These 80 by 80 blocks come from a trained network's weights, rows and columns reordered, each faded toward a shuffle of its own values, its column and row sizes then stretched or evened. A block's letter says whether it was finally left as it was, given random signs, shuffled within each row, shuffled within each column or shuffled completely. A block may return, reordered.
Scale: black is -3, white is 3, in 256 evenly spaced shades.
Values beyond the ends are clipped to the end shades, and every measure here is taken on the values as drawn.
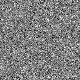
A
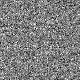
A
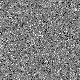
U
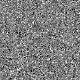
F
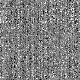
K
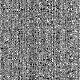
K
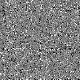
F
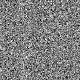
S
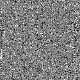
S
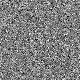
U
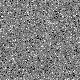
U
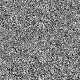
A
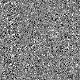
F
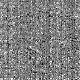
K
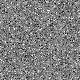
U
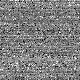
A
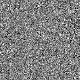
F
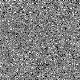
A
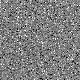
U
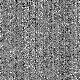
S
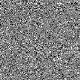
K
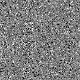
F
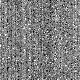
S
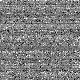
A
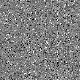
F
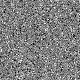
U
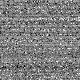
A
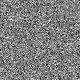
U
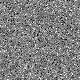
U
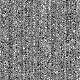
S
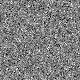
U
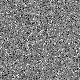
U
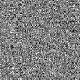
K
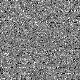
A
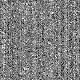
S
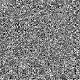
K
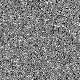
U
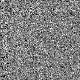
F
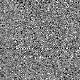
F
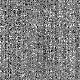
K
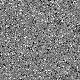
U
